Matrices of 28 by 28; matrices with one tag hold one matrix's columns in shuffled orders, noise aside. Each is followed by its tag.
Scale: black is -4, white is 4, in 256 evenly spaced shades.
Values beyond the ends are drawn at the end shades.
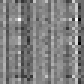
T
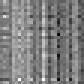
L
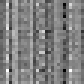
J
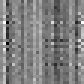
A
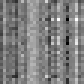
T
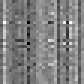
A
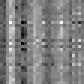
A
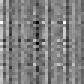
A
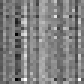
L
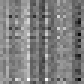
L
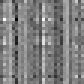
T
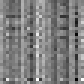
L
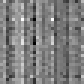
T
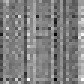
L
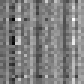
T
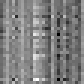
L
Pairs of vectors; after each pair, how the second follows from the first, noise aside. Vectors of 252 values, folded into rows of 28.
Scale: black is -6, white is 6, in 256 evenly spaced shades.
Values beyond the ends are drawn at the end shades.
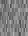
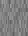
negated, shrunk.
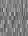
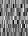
reversed, negated, scaled up.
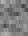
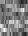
reversed, negated, scaled up.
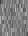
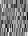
reversed, negated, scaled up.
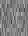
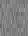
negated, shrunk.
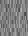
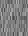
shuffled.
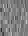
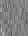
negated, shrunk.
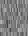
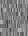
copied.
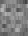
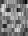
scaled up.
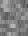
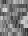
wrapped around, scaled up.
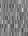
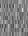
copied.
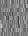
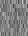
shuffled.
